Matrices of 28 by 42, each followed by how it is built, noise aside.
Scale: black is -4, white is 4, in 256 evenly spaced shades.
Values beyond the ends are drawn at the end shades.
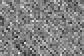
Toeplitz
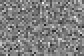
noise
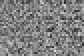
blocks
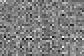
low rank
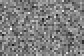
noise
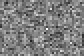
blocks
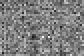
blocks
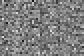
repeating rows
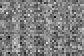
blocks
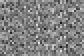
repeating rows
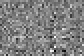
low rank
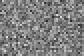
noise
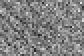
Toeplitz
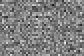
blocks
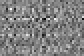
low rank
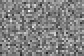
blocks
